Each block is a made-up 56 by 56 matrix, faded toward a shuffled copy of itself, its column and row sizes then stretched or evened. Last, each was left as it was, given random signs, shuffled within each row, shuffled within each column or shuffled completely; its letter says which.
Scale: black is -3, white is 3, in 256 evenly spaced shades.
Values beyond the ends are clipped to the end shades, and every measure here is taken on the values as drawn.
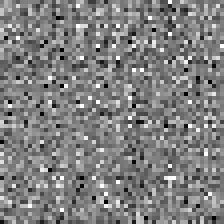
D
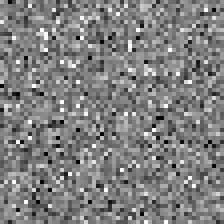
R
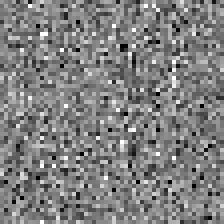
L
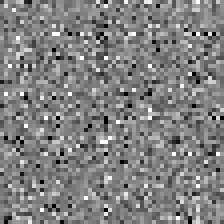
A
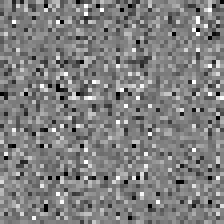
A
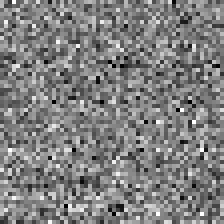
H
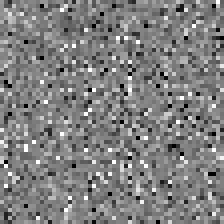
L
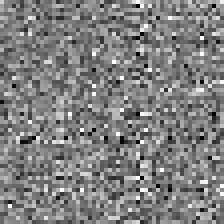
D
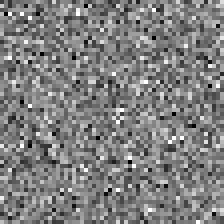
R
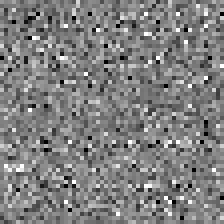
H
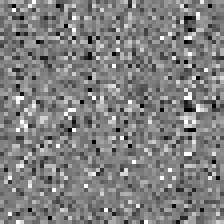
D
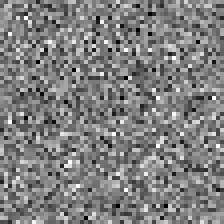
H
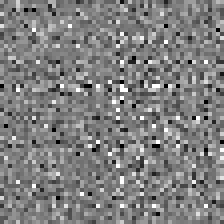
D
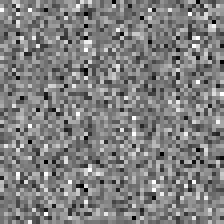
L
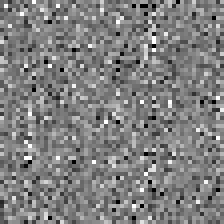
L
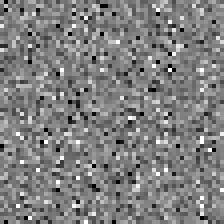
L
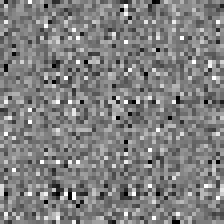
D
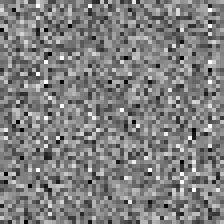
L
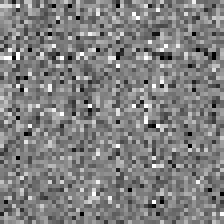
D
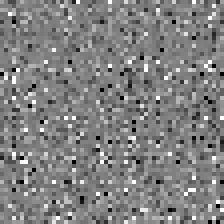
A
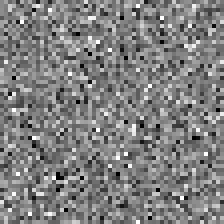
R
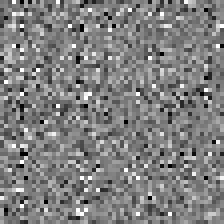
D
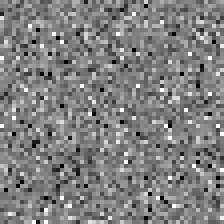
R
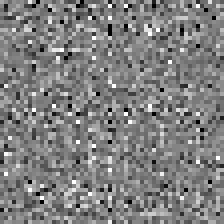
D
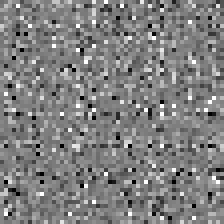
A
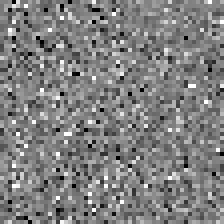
L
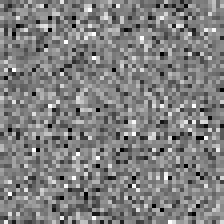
H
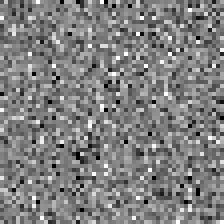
L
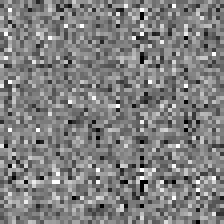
A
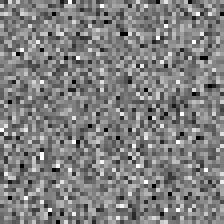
R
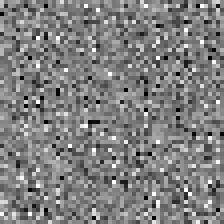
L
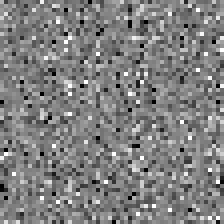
L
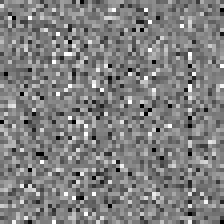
L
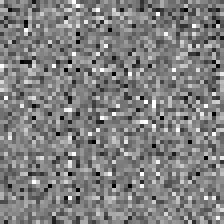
A
